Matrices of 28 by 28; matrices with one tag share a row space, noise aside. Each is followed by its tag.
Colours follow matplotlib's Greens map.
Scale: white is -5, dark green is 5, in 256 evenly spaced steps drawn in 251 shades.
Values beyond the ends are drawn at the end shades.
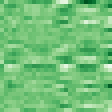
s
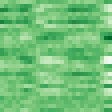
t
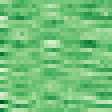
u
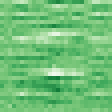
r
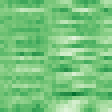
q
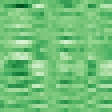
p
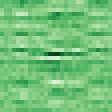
r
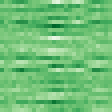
r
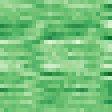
t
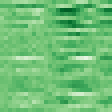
q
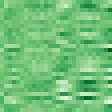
s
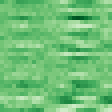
q
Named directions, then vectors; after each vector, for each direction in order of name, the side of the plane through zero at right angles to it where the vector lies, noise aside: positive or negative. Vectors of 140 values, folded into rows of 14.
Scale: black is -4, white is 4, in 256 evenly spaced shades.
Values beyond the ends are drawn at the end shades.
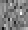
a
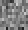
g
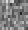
negative, negative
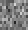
positive, positive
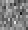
negative, negative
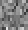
positive, negative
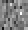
positive, positive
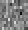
negative, negative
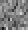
positive, negative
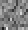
positive, negative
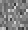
negative, positive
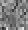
positive, negative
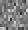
negative, positive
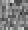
negative, negative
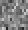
negative, positive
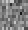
negative, negative
